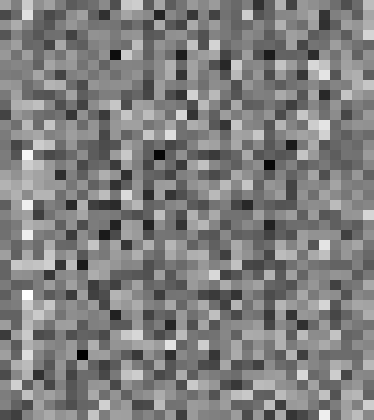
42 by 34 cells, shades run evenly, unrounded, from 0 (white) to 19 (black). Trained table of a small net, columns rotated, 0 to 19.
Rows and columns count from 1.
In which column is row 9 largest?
14
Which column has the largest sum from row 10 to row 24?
25
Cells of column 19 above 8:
27
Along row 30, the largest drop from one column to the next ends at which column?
3
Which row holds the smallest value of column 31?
38
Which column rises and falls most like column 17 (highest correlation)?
28
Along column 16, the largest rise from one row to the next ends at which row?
36
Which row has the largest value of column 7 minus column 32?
21
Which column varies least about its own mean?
33
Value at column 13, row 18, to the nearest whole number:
9
